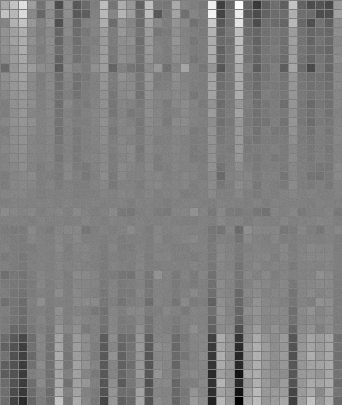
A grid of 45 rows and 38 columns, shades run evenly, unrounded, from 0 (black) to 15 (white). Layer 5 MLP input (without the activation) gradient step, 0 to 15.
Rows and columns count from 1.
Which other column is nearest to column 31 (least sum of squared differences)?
26
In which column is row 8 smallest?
35
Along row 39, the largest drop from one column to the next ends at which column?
27
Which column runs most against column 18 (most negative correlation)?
1
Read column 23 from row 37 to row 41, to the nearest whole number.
8 8 8 8 8
